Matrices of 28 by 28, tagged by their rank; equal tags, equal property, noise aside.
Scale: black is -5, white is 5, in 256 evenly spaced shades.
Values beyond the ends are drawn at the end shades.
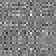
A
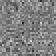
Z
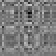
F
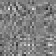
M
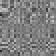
A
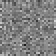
Z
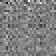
M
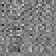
A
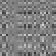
F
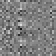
M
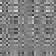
F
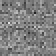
Z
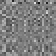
A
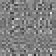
M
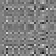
F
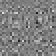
M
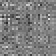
A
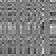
F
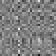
A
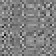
A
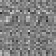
A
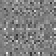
M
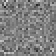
Z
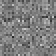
Z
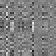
F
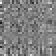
M
